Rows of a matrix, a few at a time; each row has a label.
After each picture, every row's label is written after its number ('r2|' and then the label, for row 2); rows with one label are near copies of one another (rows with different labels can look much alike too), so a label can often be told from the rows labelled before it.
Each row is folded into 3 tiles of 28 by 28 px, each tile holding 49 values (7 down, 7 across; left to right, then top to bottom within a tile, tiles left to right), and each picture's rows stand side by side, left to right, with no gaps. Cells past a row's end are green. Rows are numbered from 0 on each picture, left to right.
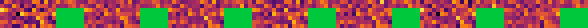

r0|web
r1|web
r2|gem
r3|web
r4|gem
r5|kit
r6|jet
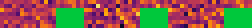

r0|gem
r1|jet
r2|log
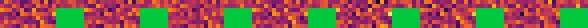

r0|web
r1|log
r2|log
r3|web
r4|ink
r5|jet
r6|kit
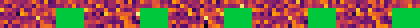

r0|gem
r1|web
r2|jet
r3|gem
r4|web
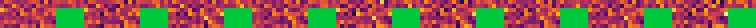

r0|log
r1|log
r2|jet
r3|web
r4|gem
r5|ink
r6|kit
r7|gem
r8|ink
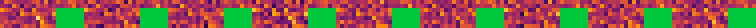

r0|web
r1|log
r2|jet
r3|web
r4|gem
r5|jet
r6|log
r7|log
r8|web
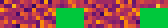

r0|log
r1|kit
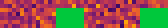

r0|jet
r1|log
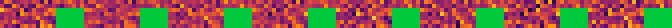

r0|log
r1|log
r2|jet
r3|ink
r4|gem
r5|jet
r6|ink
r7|gem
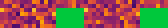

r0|web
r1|kit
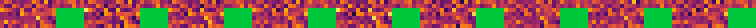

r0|gem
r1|web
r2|web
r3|ink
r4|web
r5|ink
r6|kit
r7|gem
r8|ink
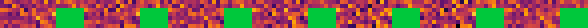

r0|jet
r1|ink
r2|log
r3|web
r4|log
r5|ink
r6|jet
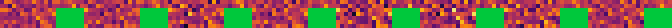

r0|jet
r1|log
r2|log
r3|ink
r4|kit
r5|web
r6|log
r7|kit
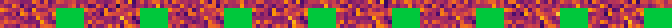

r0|web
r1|gem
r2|kit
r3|gem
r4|gem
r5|gem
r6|jet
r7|log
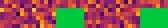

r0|web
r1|ink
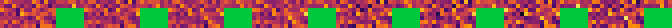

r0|gem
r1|ink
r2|jet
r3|jet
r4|log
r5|ink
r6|kit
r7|gem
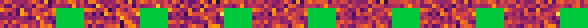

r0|gem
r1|jet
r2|ink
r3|ink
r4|ink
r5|jet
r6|ink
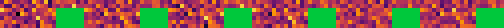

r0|kit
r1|web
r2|jet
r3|web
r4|kit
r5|web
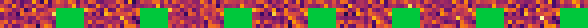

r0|ink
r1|gem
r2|kit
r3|jet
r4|jet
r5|kit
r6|gem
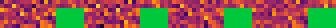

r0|log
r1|log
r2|jet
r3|gem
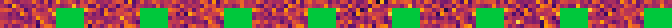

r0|jet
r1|gem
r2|kit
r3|ink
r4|ink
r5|ink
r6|kit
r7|kit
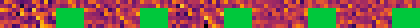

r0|web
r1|jet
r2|jet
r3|ink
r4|log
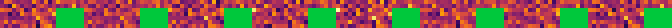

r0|jet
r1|gem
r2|gem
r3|log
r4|kit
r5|jet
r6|ink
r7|jet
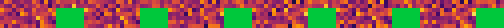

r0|kit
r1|web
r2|ink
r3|ink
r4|gem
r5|ink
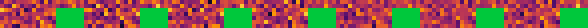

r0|log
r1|jet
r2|ink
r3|kit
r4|jet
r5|kit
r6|kit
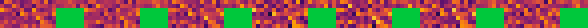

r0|web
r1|log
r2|jet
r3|gem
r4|jet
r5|web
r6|log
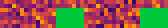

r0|jet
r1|log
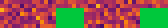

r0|web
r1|log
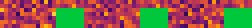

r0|ink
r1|jet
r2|log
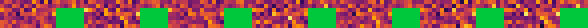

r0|ink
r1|web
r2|web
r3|gem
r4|web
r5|ink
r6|jet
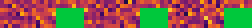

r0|jet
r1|ink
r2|kit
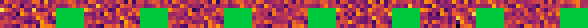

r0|web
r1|log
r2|log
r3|log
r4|kit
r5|jet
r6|log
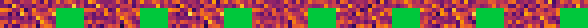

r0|jet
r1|jet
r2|jet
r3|jet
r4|log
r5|web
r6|gem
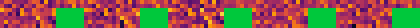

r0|gem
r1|jet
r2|web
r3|gem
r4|log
